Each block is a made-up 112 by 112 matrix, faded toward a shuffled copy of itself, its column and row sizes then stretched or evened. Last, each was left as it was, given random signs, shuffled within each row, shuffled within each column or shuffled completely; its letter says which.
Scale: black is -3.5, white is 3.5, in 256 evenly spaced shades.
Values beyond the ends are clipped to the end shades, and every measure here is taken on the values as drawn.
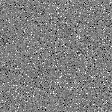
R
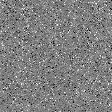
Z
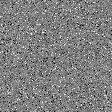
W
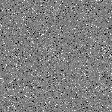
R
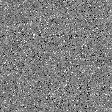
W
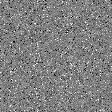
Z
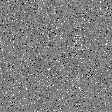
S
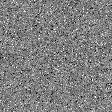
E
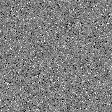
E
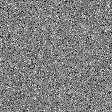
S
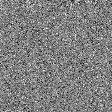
W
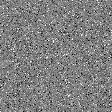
Z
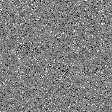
R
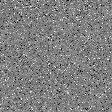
W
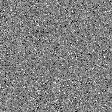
Z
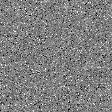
Z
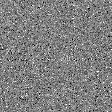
Z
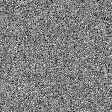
E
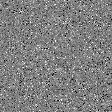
R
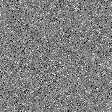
S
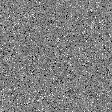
Z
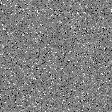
W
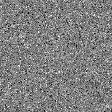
R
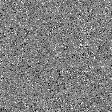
Z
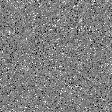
R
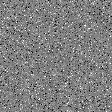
S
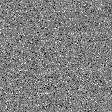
W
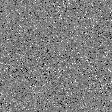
W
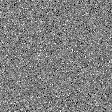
W
